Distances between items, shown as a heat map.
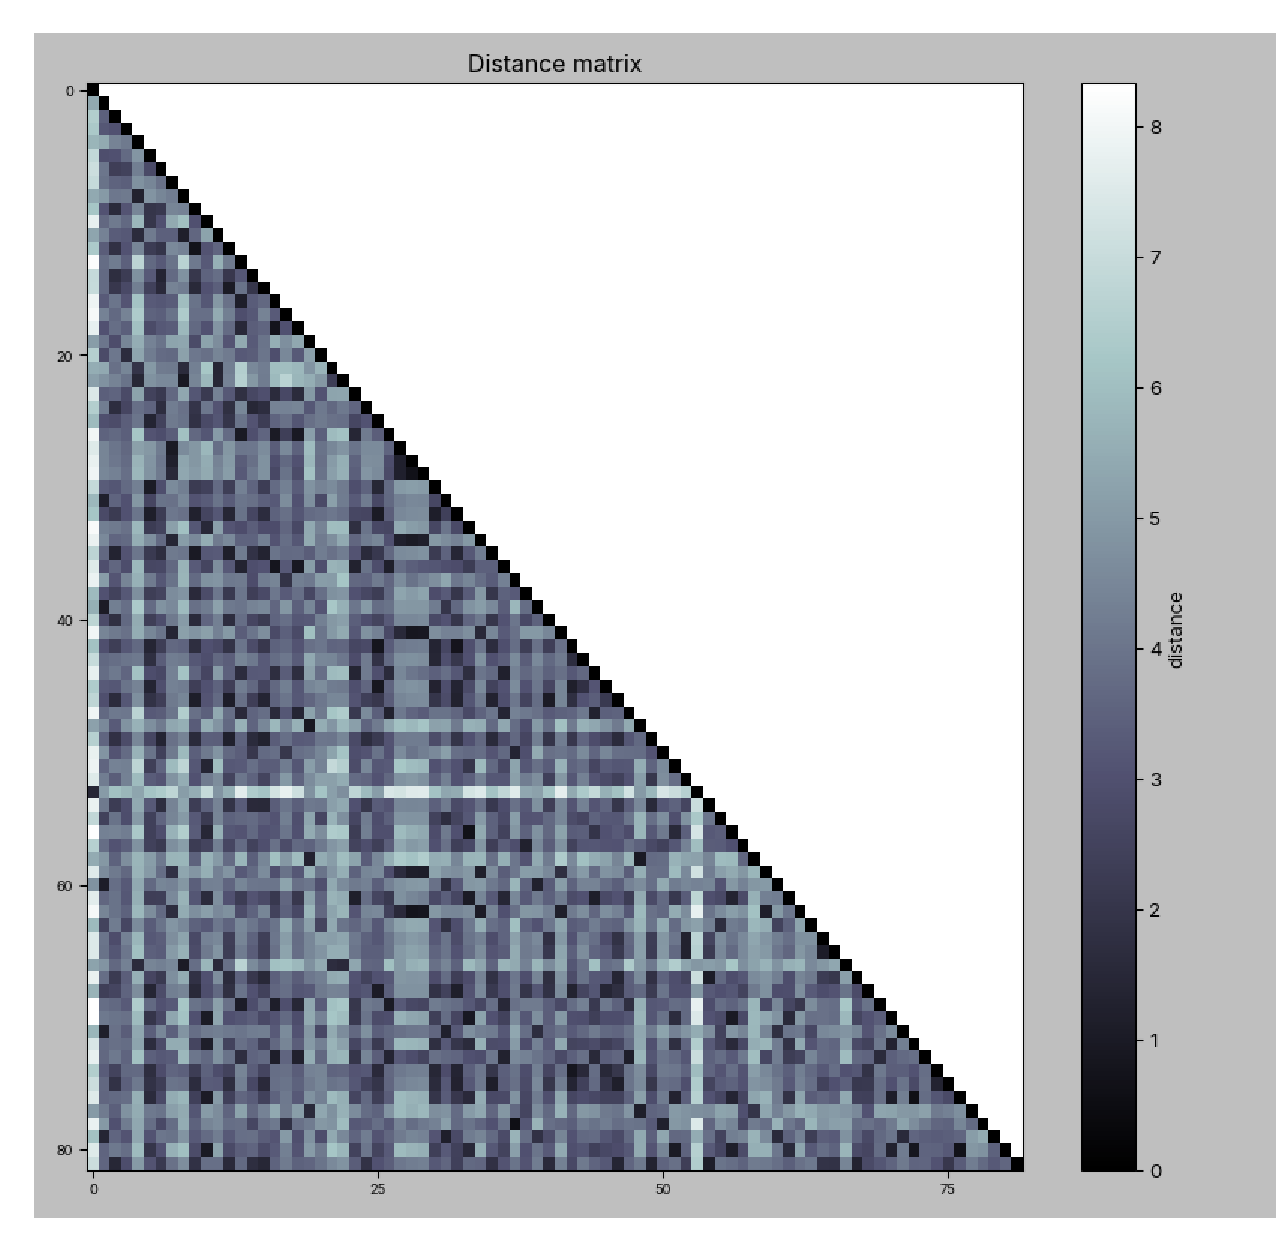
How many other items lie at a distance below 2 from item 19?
3
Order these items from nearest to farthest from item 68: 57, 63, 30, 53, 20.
30, 57, 63, 20, 53
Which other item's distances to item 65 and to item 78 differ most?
37
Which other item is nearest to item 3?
20
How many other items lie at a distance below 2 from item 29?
7
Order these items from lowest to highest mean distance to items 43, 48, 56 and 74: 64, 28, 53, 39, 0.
64, 39, 28, 53, 0
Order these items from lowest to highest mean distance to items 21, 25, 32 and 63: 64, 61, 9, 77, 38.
9, 38, 61, 64, 77
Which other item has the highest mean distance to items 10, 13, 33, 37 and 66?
0
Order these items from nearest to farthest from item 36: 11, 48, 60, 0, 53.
60, 11, 48, 53, 0
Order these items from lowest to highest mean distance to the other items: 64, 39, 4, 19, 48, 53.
64, 39, 19, 48, 4, 53
